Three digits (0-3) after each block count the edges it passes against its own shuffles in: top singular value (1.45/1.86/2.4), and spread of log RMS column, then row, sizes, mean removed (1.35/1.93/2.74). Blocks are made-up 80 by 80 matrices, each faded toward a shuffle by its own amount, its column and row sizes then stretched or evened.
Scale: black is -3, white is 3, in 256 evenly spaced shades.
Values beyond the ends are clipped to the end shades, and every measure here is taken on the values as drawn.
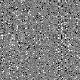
2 2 0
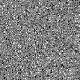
2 1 0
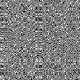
3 1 0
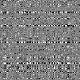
3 2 3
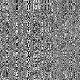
3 3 0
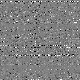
1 1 3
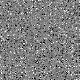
1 1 1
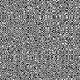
3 1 0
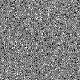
2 0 0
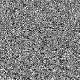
1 0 1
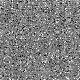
1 0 0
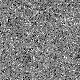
0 0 0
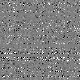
1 2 3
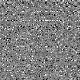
2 0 2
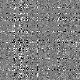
1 3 3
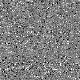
1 0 2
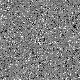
0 0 0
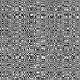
3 3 3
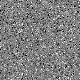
0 1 0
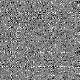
2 2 2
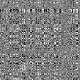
3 3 3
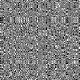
3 3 0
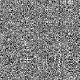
2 2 1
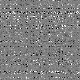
1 2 3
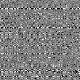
3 0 3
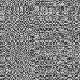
3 0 2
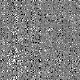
1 3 2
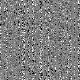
0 3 0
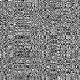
3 1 0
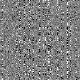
2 3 1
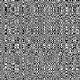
3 3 3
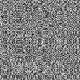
3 0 0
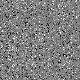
0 2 0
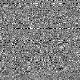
2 1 3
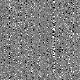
1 3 0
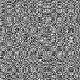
3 0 0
